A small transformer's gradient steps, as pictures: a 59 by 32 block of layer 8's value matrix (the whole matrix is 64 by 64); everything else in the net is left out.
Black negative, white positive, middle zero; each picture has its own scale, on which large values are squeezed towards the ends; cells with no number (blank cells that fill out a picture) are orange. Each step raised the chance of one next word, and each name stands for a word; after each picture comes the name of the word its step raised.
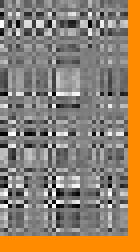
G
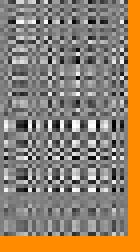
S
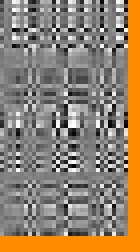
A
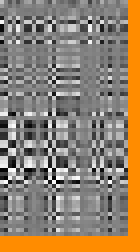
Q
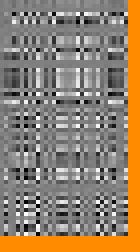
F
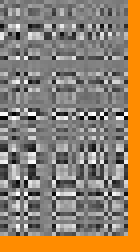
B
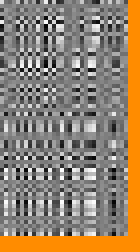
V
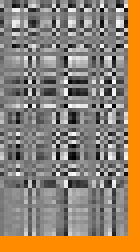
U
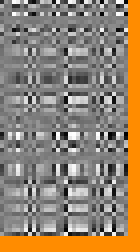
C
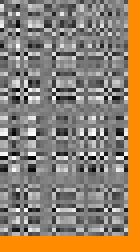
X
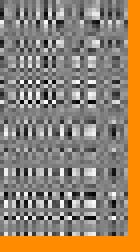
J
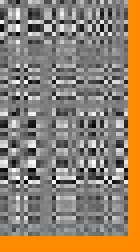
Q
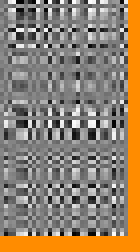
A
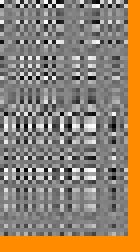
S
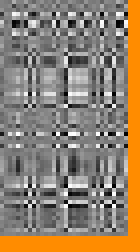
G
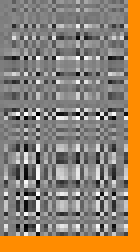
B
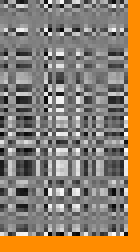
C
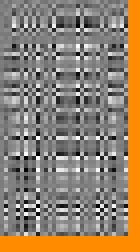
X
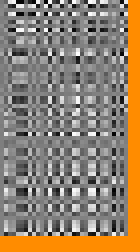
C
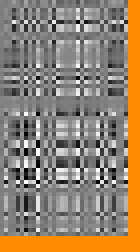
Q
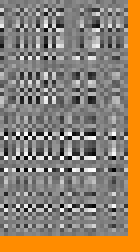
X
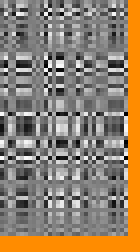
V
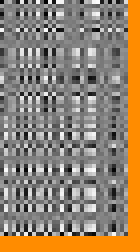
C
